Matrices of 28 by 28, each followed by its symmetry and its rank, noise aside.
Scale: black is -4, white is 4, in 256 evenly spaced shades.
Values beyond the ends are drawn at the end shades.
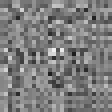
no symmetry, rank four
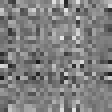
antisymmetric, rank four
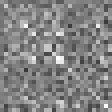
symmetric, rank four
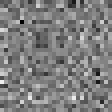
no symmetry, rank four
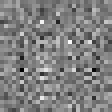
no symmetry, rank three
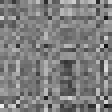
no symmetry, rank two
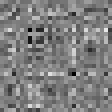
symmetric, rank three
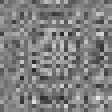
symmetric, rank two
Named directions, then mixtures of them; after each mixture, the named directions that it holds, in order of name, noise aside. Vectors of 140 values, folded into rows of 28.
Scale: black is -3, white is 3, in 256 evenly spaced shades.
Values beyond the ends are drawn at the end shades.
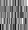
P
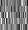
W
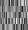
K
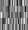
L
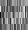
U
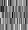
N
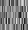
K.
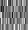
L, N.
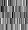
N.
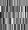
U.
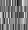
L, P, W.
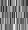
K, N, P.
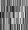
U.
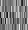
W.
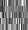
K, N, W.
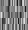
L.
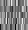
K, P.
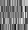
L, P, U.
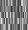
P, W.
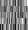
P.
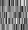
K.
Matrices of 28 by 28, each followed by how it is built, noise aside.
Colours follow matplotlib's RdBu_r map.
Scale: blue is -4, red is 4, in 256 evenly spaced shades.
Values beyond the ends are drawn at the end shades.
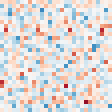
repeating columns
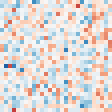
blocks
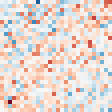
Hankel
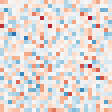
repeating columns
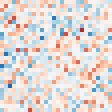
Hankel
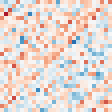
Hankel
